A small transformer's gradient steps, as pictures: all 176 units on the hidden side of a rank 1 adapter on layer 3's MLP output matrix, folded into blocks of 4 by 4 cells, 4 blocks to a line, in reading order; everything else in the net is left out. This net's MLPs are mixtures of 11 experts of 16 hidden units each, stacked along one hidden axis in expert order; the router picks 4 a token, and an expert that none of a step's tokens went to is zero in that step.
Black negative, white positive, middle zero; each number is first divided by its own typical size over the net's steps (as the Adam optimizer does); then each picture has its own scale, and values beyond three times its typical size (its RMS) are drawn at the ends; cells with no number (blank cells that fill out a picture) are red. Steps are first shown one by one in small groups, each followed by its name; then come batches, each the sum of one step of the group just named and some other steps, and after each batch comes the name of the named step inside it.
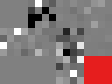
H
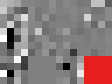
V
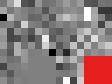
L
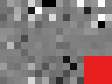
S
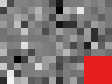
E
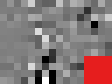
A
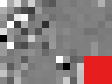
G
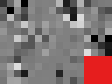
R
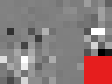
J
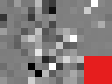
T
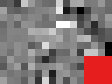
A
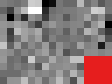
H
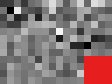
R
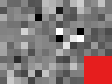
E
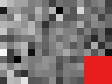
E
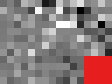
S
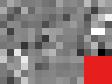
J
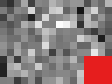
L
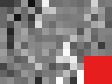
V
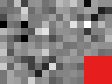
T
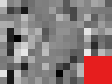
V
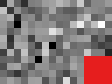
R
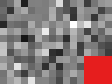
R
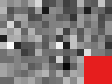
G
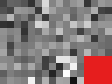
R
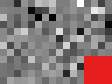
H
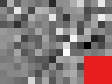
S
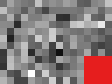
V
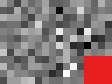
E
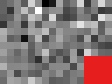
S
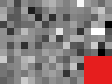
J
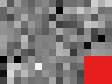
E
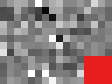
H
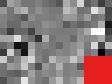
J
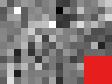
E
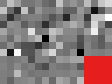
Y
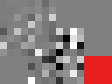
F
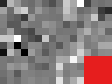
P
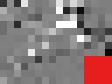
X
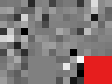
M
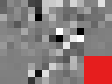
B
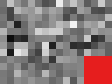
Y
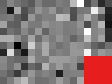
P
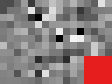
B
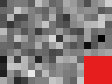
P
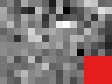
X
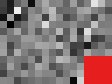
M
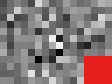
F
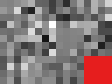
Y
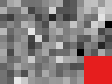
Y
